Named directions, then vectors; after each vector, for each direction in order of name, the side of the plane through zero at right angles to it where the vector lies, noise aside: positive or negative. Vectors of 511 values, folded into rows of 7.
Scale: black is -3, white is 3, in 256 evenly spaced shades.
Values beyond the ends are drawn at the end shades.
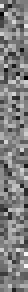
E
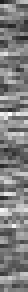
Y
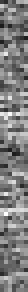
positive, positive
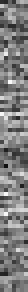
positive, positive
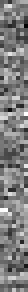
negative, positive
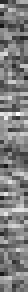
positive, positive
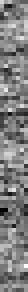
positive, negative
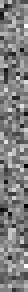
positive, negative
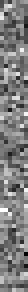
negative, positive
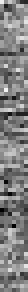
positive, negative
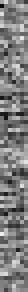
negative, negative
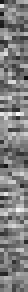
positive, positive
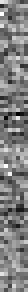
negative, negative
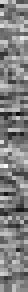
negative, negative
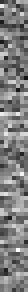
positive, positive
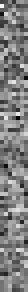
positive, positive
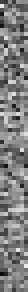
positive, positive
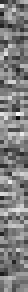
positive, positive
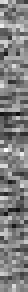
negative, negative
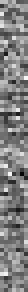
negative, negative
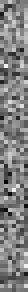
positive, negative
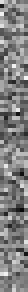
negative, negative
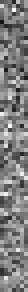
positive, positive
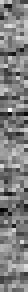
positive, negative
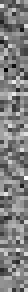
positive, positive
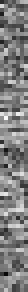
positive, positive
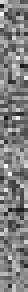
negative, negative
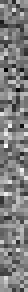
positive, positive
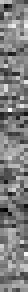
positive, negative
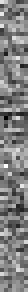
negative, negative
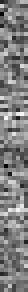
positive, positive
